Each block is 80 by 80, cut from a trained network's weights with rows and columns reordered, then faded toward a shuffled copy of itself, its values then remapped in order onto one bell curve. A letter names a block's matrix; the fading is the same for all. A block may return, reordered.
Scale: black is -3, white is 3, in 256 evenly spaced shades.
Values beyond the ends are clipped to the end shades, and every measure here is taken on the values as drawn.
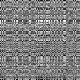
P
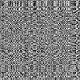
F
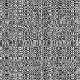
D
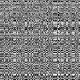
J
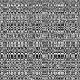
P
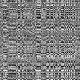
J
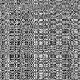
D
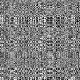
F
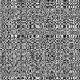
F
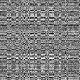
J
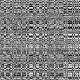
P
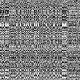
J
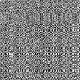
F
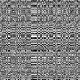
P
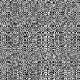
F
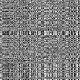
D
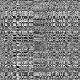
J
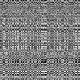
P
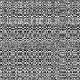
P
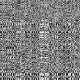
F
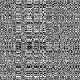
J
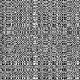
D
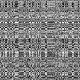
P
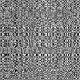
F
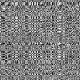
F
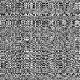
F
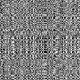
F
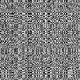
D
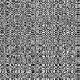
F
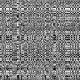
J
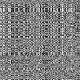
D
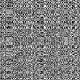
F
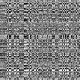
P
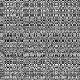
P
